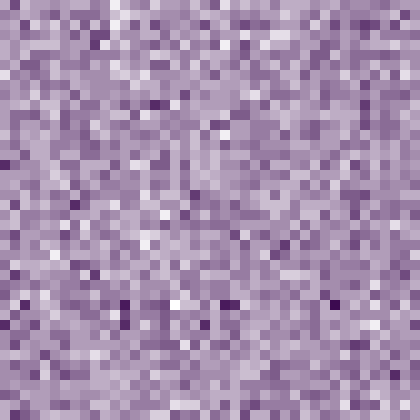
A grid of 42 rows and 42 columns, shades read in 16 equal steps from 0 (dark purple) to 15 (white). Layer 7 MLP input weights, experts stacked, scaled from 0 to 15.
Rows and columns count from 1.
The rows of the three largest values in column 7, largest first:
23, 19, 27
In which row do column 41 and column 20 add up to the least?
28
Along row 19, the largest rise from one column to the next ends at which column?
34
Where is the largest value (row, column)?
31, 18
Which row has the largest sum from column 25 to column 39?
4
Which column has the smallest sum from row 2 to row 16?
37
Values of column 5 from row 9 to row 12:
6 7 11 9
